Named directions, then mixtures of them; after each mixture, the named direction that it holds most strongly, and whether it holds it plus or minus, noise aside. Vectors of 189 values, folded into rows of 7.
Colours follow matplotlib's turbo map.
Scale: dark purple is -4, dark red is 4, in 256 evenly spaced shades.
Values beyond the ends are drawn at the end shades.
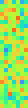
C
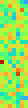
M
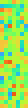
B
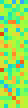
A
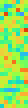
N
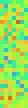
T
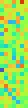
A, minus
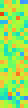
C, plus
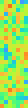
N, minus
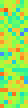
N, minus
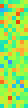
T, plus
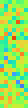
T, plus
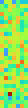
C, plus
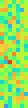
T, minus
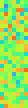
T, plus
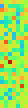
T, minus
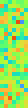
T, plus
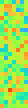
N, minus
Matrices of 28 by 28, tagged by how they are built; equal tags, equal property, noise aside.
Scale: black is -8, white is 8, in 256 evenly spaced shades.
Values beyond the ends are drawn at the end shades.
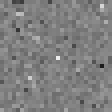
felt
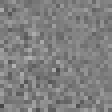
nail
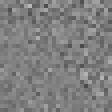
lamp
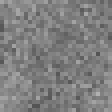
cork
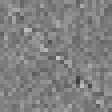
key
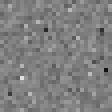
felt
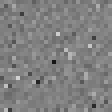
felt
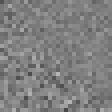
nail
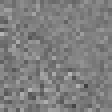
nail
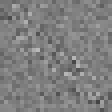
key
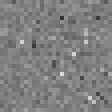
felt
